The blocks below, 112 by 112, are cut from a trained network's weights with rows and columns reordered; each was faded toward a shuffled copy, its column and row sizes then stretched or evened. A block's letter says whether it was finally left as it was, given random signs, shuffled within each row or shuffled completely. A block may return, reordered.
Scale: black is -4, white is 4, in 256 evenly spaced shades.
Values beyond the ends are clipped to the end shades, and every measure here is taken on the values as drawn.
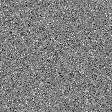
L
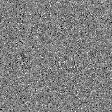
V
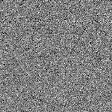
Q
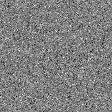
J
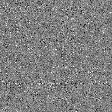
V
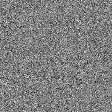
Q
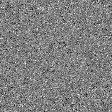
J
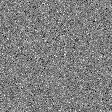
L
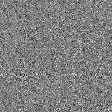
V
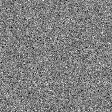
J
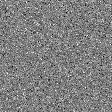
L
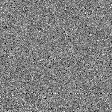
J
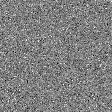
L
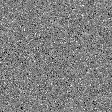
L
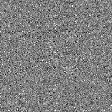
V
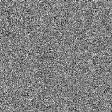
V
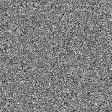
Q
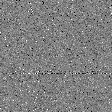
J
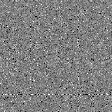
V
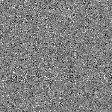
Q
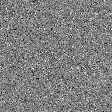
J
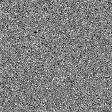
J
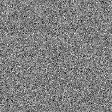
Q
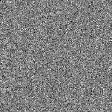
V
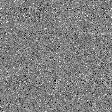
Q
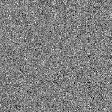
V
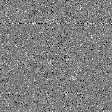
V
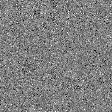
Q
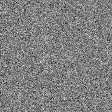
Q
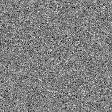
J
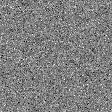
L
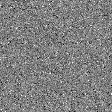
J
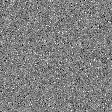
L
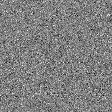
J
